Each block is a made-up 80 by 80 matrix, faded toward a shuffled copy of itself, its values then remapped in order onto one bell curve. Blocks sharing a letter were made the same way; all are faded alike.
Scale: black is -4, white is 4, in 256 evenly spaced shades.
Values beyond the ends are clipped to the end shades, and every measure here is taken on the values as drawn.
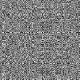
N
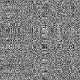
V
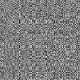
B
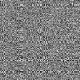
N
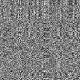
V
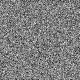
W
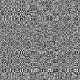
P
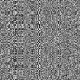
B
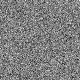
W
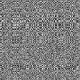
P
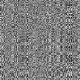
B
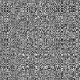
N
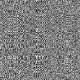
N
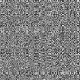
N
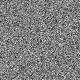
W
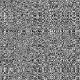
N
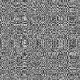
P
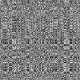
P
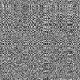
P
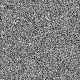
W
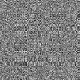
V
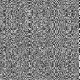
B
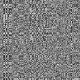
N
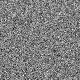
W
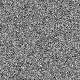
W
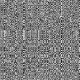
B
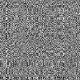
N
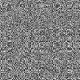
V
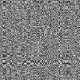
N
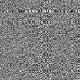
N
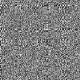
N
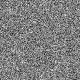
W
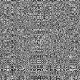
N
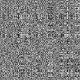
N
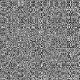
N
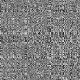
N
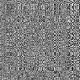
B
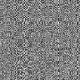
B
